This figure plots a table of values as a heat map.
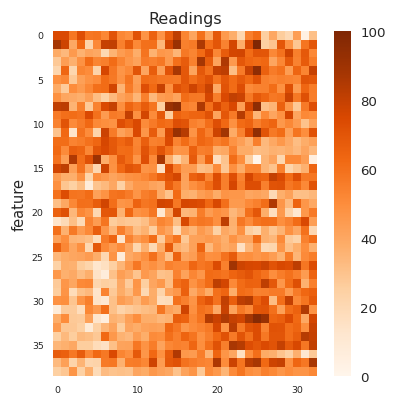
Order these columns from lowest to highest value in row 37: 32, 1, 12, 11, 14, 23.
1, 11, 23, 14, 12, 32
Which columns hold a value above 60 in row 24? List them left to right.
0, 5, 14, 18
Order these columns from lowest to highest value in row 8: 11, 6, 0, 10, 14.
10, 11, 6, 0, 14
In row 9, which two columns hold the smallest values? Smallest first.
14, 25
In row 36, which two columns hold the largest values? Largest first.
15, 7
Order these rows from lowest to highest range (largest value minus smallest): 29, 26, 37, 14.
29, 37, 26, 14
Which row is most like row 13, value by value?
12
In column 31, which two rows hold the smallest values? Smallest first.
0, 36
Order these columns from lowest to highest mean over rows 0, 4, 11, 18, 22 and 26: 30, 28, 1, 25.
28, 30, 1, 25
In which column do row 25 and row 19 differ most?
6
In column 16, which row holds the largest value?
11
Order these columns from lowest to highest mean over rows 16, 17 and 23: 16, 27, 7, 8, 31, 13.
8, 16, 13, 7, 31, 27
